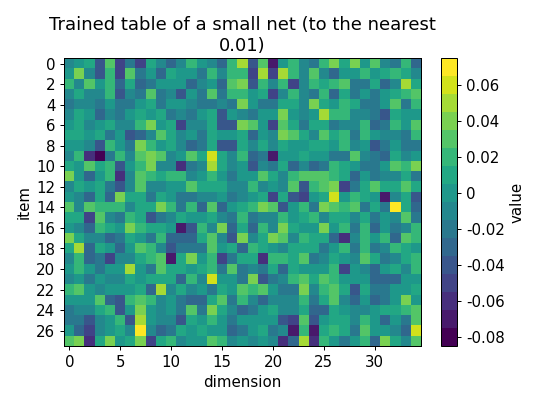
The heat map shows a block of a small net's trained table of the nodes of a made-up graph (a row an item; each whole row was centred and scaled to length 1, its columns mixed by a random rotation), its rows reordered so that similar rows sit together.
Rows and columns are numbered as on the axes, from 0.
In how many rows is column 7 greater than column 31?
19
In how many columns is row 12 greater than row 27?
14
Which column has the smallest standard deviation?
13
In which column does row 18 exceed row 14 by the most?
1
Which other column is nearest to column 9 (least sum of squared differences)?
0
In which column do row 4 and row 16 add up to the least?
11
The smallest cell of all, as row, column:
9, 3
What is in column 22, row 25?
-0.05
